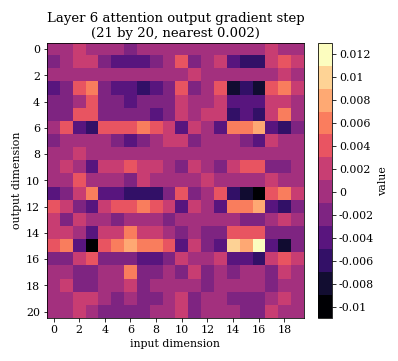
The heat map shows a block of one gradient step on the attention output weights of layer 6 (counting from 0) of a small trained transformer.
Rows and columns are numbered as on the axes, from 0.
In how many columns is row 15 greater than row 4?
12
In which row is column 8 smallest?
11
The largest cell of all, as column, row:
16, 15
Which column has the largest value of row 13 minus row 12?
18
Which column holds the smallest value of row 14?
3
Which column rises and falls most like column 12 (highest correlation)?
2
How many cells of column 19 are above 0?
4
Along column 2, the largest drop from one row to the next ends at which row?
6
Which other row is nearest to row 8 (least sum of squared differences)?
0
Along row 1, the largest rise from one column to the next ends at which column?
17
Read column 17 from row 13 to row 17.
0 -0.002 -0.004 0.002 -0.002
